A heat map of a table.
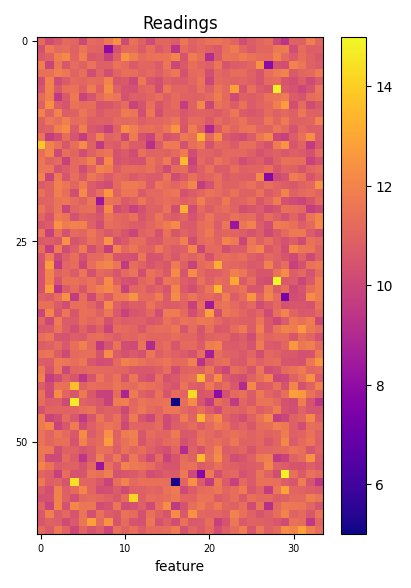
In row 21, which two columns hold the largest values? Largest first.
17, 8
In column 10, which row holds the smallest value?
44
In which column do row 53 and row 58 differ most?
27
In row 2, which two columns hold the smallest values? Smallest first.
20, 8
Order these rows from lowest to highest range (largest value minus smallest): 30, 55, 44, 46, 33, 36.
46, 36, 33, 30, 44, 55
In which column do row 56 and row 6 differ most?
28
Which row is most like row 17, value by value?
3
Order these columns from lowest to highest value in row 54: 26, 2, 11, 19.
19, 2, 11, 26
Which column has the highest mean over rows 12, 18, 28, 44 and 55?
18
